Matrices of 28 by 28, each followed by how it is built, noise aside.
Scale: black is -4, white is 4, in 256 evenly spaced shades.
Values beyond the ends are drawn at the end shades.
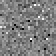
sparse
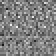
repeating columns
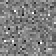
sparse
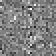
uneven columns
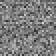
repeating columns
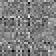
low rank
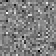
uneven columns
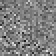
lower triangular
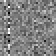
uneven columns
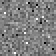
sparse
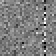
uneven columns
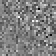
upper triangular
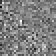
lower triangular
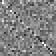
diagonal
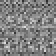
repeating columns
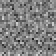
repeating columns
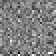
low rank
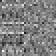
low rank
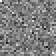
diagonal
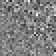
upper triangular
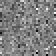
uneven columns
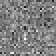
low rank
